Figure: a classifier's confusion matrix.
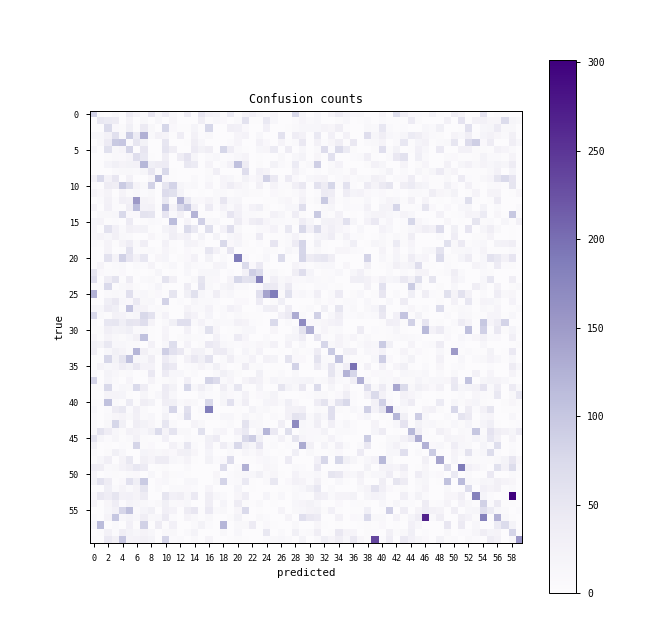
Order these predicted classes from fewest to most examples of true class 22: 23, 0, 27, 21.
27, 21, 0, 23
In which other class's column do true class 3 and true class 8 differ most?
7
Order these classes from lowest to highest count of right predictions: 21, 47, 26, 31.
26, 31, 21, 47
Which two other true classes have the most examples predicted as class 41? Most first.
55, 10
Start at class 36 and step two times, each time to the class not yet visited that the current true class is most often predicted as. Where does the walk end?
28
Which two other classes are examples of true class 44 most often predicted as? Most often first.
24, 53
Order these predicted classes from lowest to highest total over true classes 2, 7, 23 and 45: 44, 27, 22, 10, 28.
27, 44, 28, 22, 10
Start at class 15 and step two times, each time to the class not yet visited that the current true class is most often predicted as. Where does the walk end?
10
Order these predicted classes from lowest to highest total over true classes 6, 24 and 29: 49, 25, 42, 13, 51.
49, 51, 42, 25, 13
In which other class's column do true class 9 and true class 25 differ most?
0
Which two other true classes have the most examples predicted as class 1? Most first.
57, 9
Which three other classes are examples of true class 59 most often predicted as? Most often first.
39, 4, 10
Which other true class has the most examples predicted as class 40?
48
